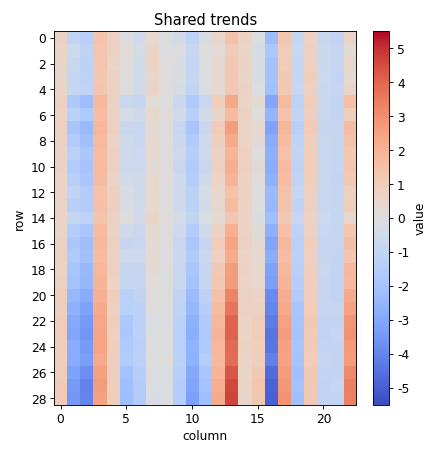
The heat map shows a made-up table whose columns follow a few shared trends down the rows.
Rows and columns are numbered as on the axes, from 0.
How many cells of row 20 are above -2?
19
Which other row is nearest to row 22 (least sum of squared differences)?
24
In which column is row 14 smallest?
16
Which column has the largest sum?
13
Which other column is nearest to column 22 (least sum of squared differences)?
17
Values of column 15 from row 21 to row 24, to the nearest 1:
1 1 1 1
